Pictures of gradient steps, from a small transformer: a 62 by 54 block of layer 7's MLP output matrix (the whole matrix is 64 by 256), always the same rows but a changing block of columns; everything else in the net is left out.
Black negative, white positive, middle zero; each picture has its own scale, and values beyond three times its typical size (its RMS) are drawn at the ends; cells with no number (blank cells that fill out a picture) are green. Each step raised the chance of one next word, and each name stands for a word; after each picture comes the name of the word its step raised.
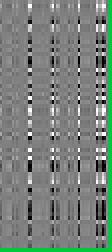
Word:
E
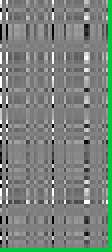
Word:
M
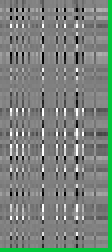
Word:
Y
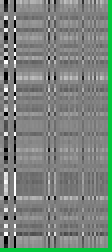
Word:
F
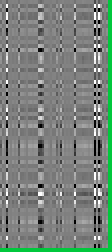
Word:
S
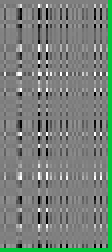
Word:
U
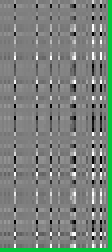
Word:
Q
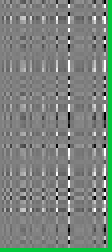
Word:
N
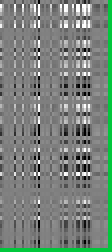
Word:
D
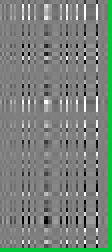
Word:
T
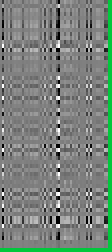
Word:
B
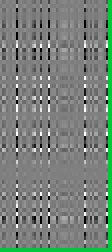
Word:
B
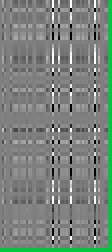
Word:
M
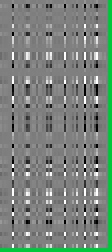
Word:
Q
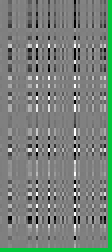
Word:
B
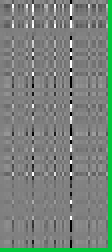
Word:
D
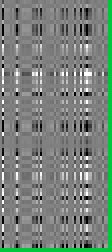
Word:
U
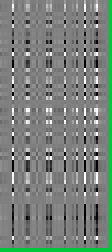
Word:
E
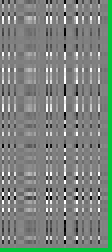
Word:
N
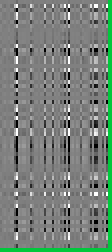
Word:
S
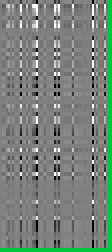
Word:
D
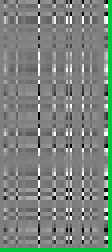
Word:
N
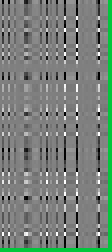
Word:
F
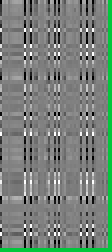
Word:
F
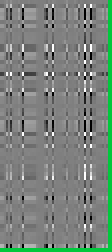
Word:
U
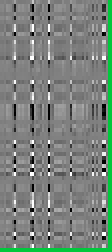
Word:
Q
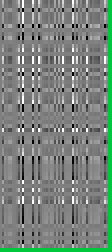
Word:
M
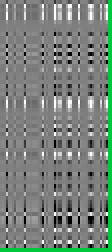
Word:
T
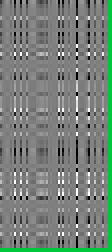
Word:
F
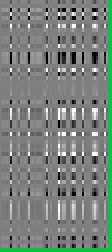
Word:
Y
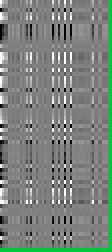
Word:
M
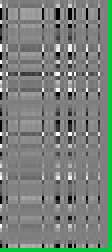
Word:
U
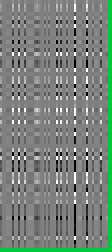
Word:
E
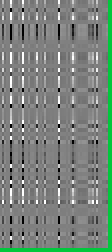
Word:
M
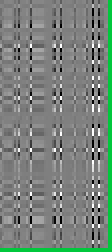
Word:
B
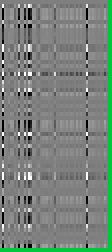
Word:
U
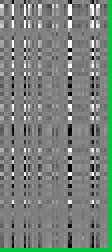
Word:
D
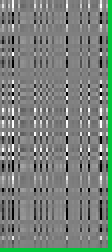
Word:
E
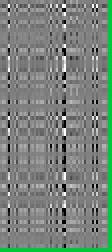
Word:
S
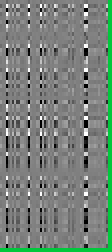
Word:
S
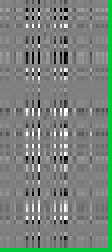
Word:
Y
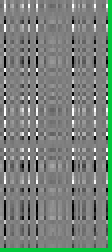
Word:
E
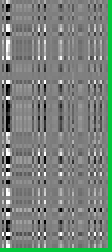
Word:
Q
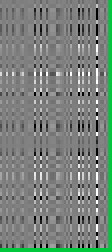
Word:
U
